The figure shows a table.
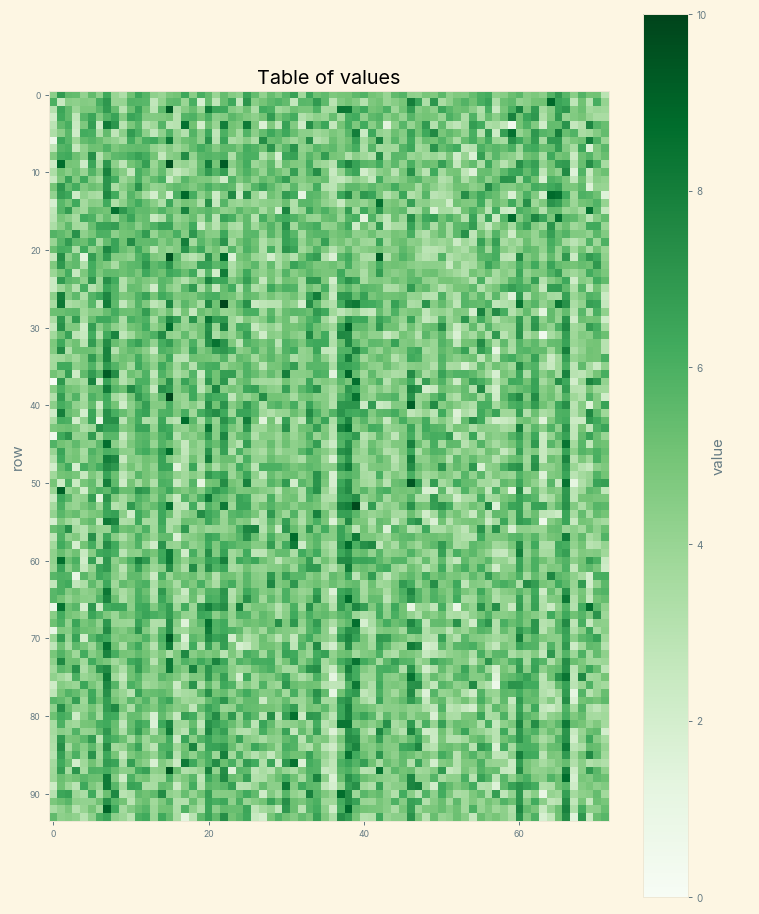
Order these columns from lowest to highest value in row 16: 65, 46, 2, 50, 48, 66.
2, 50, 66, 48, 46, 65
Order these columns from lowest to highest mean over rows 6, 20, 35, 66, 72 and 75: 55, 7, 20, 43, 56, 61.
43, 56, 61, 55, 20, 7
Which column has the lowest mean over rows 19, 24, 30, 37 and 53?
0
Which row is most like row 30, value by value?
9
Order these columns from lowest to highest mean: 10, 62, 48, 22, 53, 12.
48, 53, 10, 12, 62, 22
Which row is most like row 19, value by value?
8
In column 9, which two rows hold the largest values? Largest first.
15, 66
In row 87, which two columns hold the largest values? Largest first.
15, 42
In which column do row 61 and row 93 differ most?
18
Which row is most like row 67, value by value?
22
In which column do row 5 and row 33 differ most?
59
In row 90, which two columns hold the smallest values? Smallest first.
63, 27
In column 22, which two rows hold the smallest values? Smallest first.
11, 72
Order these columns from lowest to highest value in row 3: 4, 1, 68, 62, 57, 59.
57, 68, 4, 1, 62, 59
